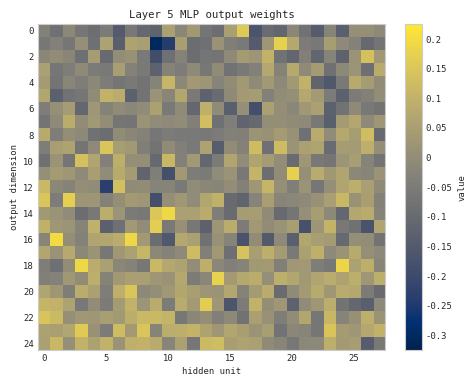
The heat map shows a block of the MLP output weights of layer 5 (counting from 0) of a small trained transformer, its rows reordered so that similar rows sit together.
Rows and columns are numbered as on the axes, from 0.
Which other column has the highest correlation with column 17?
6
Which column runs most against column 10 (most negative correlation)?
19
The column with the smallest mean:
9
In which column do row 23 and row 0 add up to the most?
16
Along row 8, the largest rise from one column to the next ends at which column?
22
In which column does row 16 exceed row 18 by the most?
1
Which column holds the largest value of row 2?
26
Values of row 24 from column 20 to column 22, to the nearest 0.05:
-0.05 0 0
